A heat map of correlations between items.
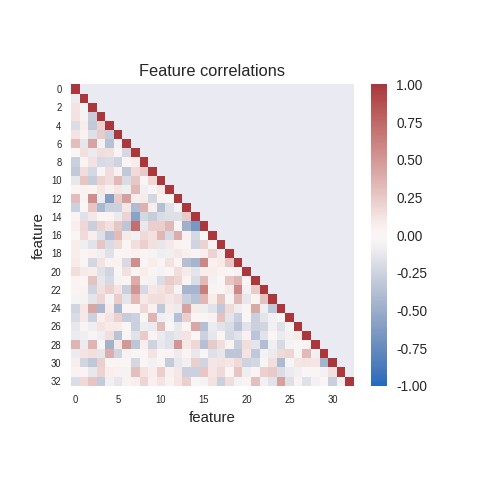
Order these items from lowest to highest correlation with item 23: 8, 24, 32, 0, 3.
24, 32, 0, 8, 3
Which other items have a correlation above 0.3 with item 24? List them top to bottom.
2, 13, 21, 32
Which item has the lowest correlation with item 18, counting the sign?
29
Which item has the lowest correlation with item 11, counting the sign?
30
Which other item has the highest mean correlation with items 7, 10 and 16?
15
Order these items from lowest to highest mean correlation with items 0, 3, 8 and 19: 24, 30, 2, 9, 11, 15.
24, 2, 9, 11, 30, 15
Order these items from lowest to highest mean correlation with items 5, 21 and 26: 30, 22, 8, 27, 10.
27, 8, 30, 22, 10
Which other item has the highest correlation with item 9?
25
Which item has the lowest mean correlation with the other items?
14
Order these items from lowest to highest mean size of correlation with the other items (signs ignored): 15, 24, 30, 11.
11, 30, 24, 15
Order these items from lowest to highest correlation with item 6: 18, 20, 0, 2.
18, 20, 0, 2
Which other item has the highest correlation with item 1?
10
